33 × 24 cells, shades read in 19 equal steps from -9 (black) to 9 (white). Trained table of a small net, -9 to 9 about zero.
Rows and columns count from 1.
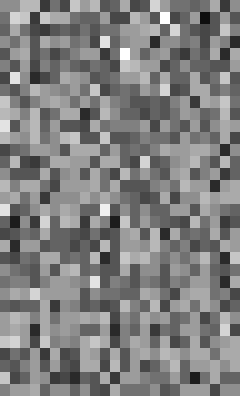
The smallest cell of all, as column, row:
21, 2
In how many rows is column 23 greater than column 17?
16
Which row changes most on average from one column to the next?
19
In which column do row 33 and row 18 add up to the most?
1
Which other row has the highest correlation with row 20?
26
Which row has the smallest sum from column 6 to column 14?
32
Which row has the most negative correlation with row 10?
22
